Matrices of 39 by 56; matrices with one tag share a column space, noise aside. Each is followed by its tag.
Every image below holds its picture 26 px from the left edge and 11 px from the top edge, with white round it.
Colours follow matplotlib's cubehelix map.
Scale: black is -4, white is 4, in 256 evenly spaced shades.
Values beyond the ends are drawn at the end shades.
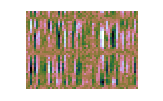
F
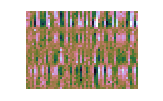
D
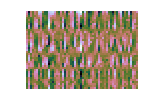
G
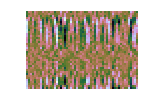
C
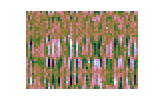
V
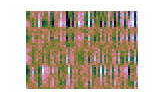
D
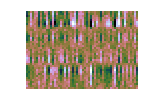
D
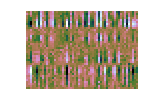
D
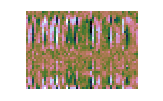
C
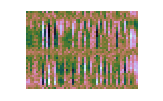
F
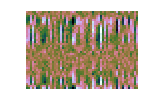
C
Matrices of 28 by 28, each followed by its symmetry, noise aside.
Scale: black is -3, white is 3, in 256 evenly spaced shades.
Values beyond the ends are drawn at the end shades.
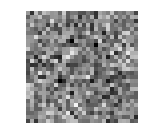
symmetric.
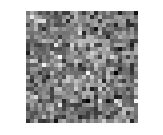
symmetric.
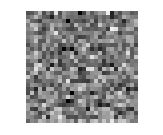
mirrored left to right.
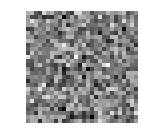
no symmetry.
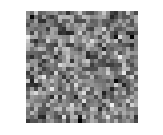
no symmetry.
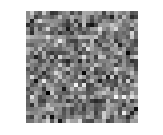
same after a half turn.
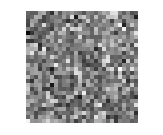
symmetric across the other diagonal.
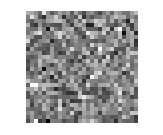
no symmetry.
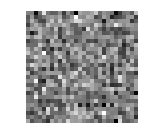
same after a half turn.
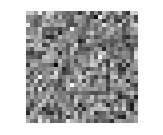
symmetric.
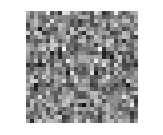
mirrored left to right.
